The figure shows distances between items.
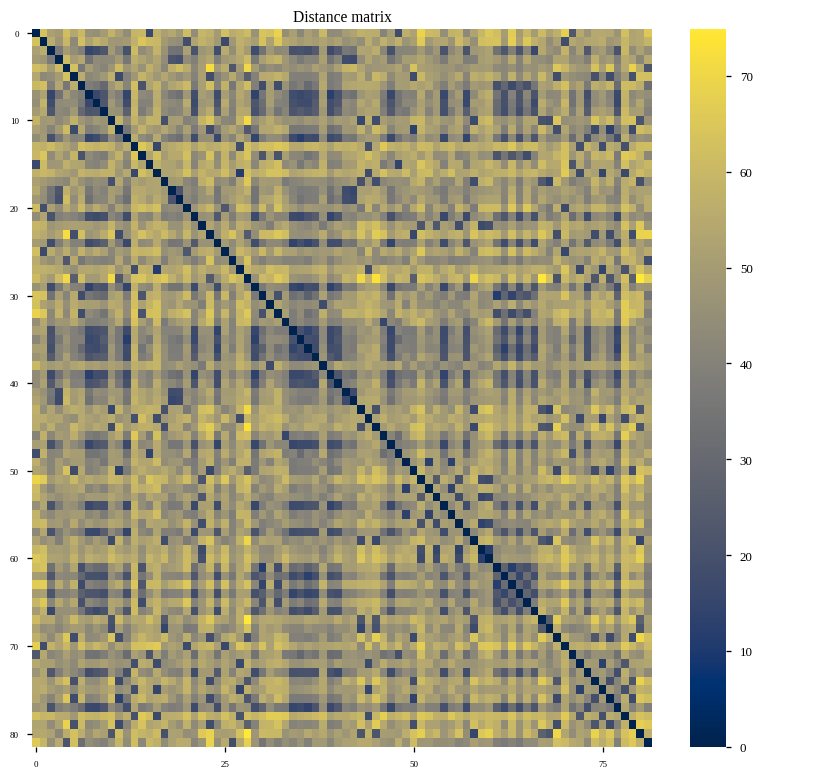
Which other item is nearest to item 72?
75
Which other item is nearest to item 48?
15
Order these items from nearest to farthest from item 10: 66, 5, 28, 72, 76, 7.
7, 72, 66, 5, 76, 28
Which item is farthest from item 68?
28
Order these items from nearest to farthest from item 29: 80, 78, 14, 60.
14, 80, 60, 78
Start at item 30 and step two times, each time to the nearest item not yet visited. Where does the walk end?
63
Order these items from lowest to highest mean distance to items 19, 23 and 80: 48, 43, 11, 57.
11, 57, 43, 48
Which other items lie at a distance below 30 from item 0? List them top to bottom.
15, 48, 71
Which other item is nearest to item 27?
16
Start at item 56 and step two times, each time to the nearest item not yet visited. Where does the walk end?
60
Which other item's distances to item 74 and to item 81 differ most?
23
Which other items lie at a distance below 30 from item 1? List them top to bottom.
20, 25, 70
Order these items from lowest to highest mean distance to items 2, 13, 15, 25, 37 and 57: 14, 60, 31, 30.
30, 14, 31, 60
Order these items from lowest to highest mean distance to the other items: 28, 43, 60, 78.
43, 60, 28, 78
